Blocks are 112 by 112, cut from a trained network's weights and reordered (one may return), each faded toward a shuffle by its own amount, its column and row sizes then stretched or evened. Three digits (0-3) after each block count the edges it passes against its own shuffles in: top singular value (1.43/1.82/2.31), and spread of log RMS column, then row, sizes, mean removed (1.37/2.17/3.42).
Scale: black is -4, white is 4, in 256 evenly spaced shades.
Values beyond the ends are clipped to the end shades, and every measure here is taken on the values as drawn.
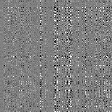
3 3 2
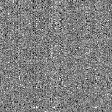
2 1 1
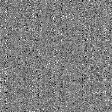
1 2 1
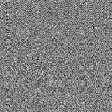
3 1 0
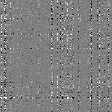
2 3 2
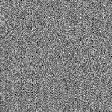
2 1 0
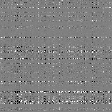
2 2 3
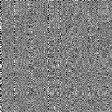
3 2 0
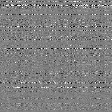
2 1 3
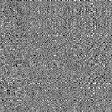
3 1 2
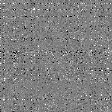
0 2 2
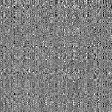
3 2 2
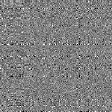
2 2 2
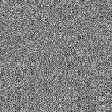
3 0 0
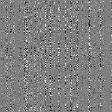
2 3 2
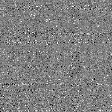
1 1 2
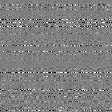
3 0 3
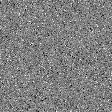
0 0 0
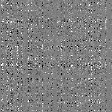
1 3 2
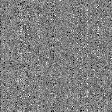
1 2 0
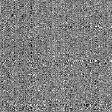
2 2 2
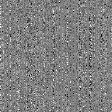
1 3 0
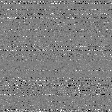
0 0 3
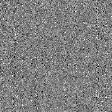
0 2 1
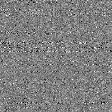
1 0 2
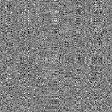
3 2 1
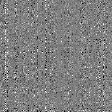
1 3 1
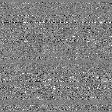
1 0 3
